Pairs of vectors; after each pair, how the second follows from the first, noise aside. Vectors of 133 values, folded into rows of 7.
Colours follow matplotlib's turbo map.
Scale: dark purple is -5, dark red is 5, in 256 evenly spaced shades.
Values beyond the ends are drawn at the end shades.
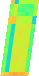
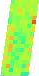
negated, partly zeroed.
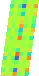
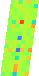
wrapped around, partly zeroed.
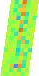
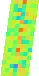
sign-scrambled.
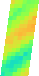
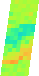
negated, partly zeroed.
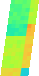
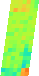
negated, partly zeroed.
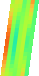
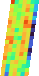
reversed, negated, scaled up.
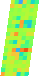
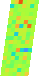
negated, partly zeroed.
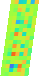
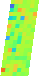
wrapped around, partly zeroed.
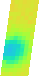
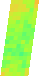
wrapped around, negated, shrunk.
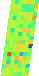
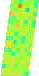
wrapped around, negated, shrunk.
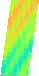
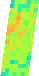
wrapped around, partly zeroed.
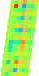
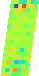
negated, partly zeroed.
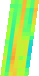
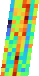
reversed, scaled up.
